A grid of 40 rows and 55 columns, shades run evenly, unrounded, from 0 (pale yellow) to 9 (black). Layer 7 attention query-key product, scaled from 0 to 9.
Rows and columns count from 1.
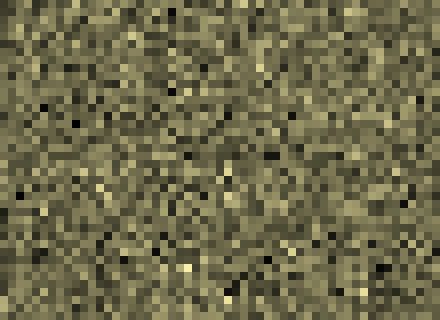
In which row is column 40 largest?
31
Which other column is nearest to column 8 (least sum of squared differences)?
17
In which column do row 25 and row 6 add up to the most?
3
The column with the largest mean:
32
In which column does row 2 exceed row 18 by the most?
22
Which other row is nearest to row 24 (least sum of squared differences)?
7
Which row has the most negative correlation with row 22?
15
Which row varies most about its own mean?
37
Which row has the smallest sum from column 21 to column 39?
34
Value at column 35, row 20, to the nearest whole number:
8
